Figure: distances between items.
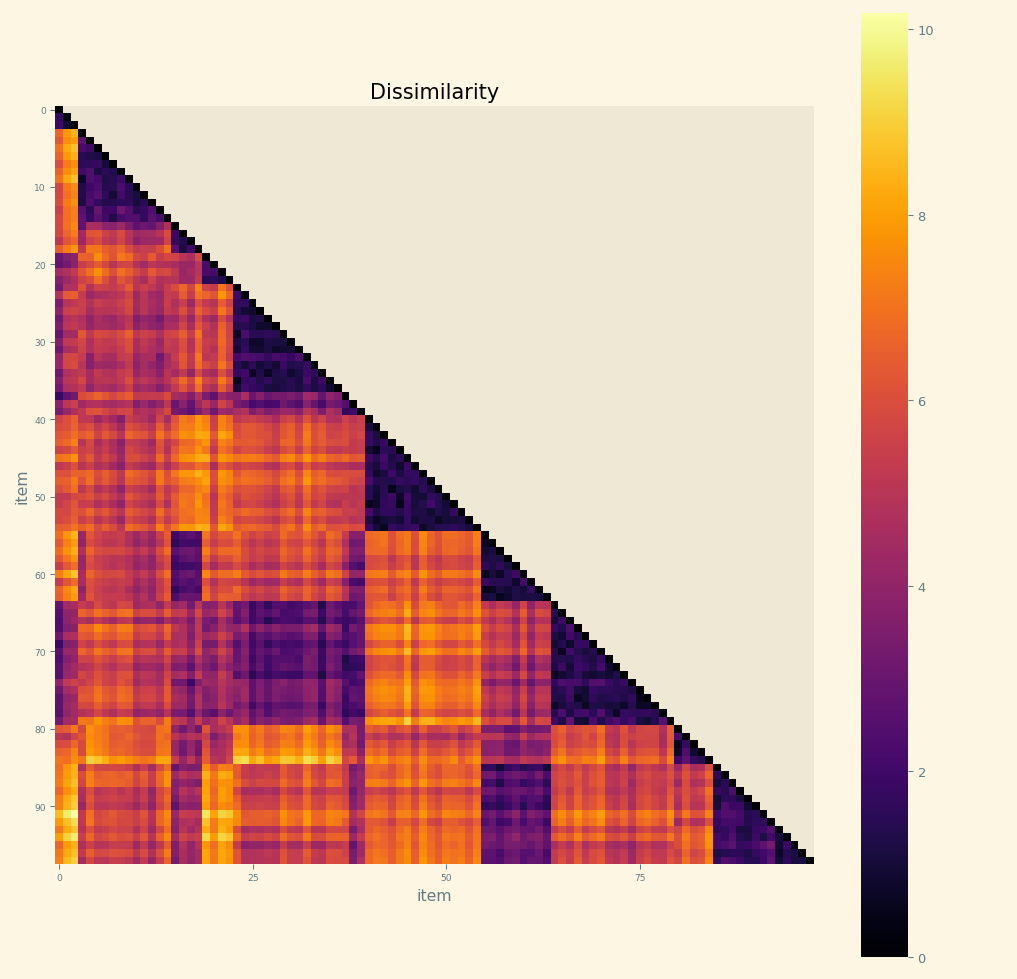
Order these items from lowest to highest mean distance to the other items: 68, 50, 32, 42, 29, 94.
68, 29, 32, 50, 94, 42
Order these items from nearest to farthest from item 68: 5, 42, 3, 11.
11, 3, 5, 42
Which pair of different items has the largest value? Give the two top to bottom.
2, 91
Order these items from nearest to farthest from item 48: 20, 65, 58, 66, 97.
58, 20, 66, 97, 65
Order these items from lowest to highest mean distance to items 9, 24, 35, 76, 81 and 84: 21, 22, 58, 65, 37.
37, 65, 58, 22, 21
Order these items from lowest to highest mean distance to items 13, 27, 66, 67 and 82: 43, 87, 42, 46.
46, 87, 43, 42
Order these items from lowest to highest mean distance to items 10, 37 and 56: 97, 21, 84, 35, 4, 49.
97, 4, 35, 21, 49, 84
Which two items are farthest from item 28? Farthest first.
84, 83
